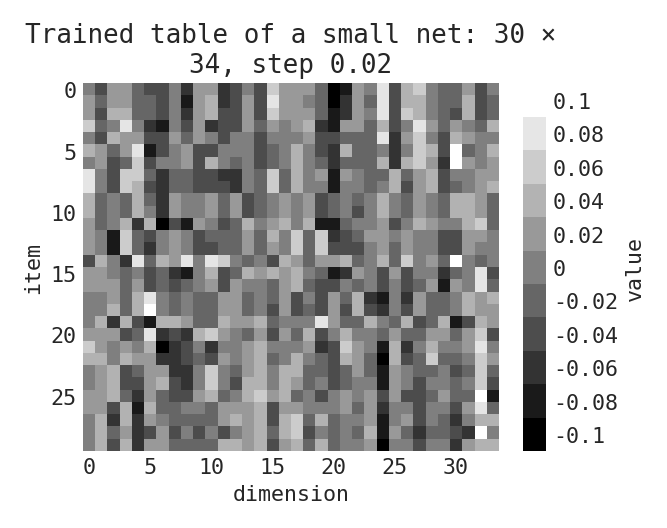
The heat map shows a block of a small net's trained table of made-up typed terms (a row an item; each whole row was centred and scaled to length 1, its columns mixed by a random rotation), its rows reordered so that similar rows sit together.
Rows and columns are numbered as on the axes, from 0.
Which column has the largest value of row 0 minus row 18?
24
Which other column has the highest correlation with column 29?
14
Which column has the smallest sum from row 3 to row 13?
20
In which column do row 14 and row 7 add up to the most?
4
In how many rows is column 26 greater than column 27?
11
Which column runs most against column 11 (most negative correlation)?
15
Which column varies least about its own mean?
16
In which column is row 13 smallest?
2
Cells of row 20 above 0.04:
3
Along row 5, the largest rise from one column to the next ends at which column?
30
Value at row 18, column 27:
0.02
